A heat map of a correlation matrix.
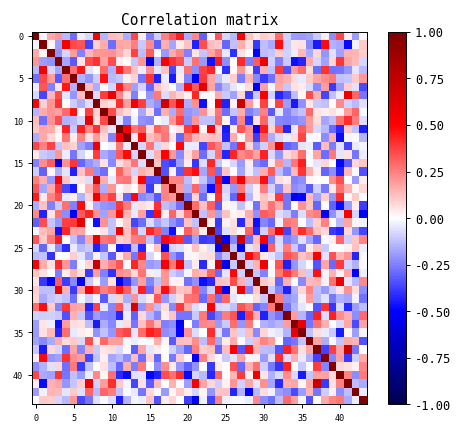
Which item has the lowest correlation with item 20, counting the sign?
40
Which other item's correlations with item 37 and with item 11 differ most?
33
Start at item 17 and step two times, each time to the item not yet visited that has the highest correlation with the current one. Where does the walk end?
27
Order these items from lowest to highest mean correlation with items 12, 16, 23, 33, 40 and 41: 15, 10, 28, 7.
15, 10, 7, 28
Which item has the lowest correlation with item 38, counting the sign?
21
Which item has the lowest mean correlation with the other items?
25
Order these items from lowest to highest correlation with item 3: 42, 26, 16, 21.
16, 26, 42, 21
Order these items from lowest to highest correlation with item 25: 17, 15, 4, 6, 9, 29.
17, 4, 9, 6, 15, 29
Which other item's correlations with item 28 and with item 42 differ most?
26
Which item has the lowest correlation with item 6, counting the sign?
29
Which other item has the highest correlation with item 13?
32
